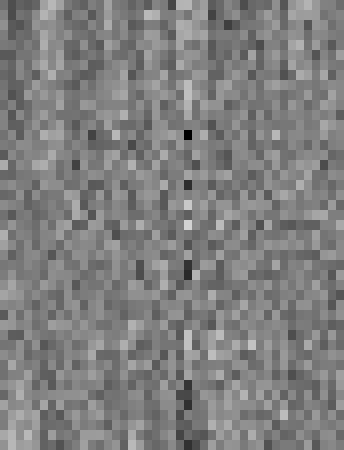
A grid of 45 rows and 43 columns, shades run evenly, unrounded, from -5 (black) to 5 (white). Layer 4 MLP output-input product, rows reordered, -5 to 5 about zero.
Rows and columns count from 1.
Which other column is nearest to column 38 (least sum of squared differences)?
7
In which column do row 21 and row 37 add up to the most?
24
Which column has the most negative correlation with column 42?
21
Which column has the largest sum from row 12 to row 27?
20
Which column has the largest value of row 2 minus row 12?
19
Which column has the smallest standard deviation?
9
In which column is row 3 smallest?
29
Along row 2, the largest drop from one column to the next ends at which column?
27
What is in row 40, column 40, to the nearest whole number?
-1
